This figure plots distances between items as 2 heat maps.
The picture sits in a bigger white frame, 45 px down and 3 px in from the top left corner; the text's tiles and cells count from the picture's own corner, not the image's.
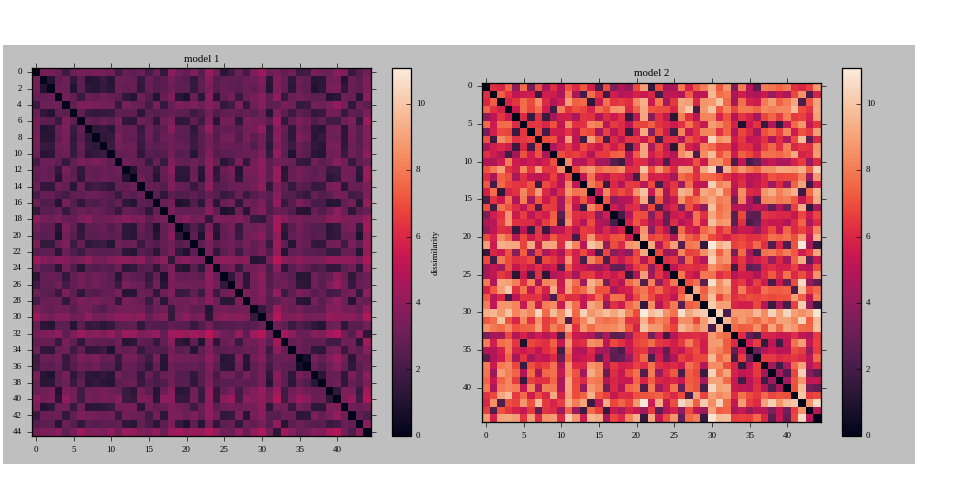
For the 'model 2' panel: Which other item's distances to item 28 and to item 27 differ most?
3
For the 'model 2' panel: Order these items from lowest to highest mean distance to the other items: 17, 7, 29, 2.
17, 7, 29, 2
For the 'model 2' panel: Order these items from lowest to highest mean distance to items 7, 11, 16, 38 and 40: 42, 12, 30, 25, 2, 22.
12, 25, 22, 2, 42, 30
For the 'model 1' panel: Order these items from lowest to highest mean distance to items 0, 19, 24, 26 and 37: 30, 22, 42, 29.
22, 42, 29, 30
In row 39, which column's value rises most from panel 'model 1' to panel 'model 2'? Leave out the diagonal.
3
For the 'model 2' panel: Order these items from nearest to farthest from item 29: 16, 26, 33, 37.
26, 16, 37, 33
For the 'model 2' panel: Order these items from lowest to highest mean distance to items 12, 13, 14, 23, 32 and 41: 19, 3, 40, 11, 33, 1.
1, 33, 19, 40, 3, 11
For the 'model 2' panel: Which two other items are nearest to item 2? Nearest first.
14, 42
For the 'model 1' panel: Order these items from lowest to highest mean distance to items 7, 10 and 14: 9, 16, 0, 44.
9, 16, 0, 44
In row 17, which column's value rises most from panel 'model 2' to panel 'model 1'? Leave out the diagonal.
18
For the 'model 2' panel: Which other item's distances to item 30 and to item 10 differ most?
18
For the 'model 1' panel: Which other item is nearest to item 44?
32
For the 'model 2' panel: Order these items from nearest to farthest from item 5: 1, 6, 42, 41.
1, 6, 41, 42
